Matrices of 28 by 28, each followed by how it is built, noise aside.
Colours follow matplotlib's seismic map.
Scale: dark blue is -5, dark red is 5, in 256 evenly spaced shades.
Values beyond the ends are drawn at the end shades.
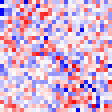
block diagonal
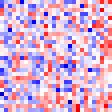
blocks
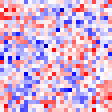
smooth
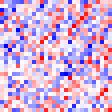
Hankel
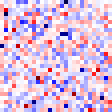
sparse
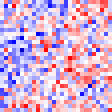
smooth
